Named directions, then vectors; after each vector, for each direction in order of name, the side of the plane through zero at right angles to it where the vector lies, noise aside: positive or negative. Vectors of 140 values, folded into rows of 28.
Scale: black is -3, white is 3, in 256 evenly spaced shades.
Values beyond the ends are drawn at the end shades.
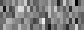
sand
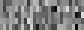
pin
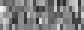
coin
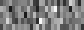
positive, negative, positive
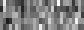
negative, negative, negative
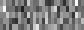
positive, negative, negative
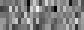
negative, positive, negative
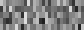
negative, negative, negative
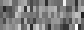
negative, negative, positive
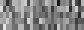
positive, positive, positive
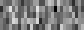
negative, positive, negative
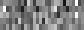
positive, negative, negative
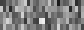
positive, positive, positive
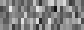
negative, positive, negative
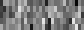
negative, negative, positive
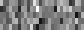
negative, positive, negative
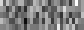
positive, positive, negative
